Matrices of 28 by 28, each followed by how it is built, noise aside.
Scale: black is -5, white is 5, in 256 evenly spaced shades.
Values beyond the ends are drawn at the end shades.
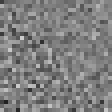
lower triangular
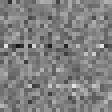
uneven rows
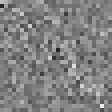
banded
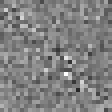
banded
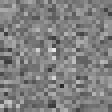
low rank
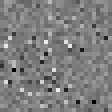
sparse
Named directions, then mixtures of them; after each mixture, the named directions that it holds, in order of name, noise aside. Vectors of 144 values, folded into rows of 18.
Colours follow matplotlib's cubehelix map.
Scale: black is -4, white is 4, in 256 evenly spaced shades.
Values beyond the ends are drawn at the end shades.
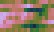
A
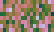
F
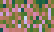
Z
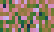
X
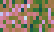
A, Z.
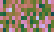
F.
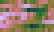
A.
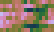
A.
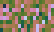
X, Z.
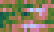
A.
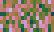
F.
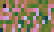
X, Z.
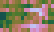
A.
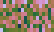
Z.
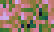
A, X.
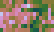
A, Z.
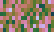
F.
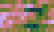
A.
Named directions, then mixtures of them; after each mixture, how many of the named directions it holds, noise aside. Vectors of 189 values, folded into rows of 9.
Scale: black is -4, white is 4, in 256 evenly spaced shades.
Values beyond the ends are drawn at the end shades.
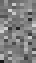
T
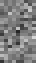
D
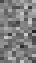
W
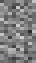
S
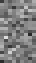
four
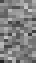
three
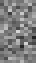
four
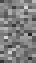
four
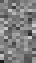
two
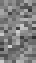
one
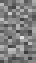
two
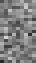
three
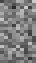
two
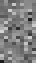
one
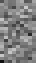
four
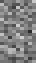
one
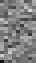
four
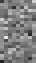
four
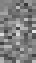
three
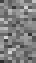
four
